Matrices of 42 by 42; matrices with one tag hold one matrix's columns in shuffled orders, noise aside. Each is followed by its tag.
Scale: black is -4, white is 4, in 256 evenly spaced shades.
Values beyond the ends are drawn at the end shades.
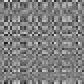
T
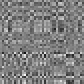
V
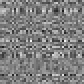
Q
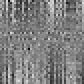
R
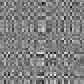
V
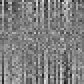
R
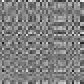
T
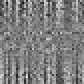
R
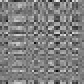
T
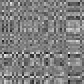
V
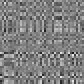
V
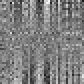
R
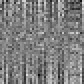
R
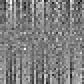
R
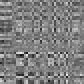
V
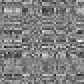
Q
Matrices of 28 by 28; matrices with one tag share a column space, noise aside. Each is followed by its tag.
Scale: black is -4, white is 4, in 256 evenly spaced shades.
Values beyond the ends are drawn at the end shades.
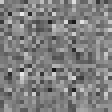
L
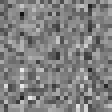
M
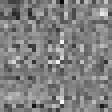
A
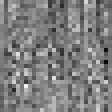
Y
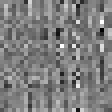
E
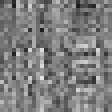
Y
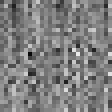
Y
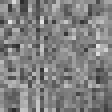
E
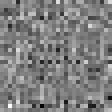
A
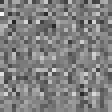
L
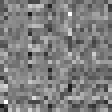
M
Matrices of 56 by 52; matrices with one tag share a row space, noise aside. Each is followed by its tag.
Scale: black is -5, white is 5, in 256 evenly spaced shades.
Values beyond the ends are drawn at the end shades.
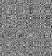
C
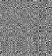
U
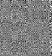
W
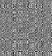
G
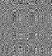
G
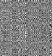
W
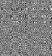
W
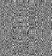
G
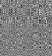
U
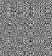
C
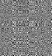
G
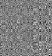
U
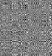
W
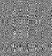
G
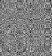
C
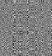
G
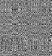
W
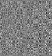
U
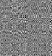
W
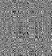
G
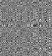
U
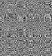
C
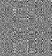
G
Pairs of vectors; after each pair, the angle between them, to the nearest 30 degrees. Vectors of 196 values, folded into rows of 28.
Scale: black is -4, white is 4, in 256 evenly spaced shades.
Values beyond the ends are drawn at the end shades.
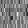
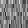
120 degrees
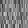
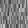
90 degrees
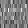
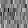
150 degrees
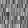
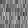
150 degrees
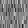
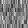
30 degrees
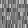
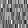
60 degrees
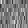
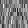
90 degrees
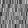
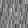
30 degrees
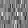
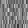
90 degrees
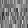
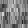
120 degrees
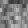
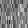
90 degrees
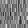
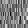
30 degrees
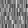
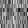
90 degrees
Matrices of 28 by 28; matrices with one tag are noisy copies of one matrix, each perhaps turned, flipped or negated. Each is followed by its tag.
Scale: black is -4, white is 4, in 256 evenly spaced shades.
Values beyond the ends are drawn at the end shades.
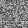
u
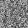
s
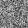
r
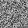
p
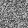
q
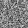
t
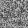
s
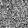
q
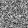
r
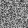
u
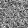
t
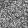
q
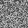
u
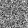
r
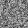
t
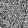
t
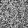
s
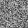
q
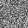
t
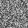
r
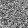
t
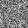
t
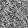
p
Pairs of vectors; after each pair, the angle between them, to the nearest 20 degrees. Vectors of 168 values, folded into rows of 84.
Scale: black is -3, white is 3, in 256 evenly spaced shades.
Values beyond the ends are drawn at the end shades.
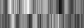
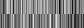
60 degrees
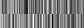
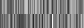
160 degrees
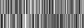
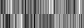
140 degrees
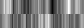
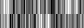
40 degrees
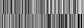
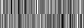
60 degrees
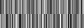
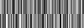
160 degrees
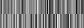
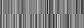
20 degrees
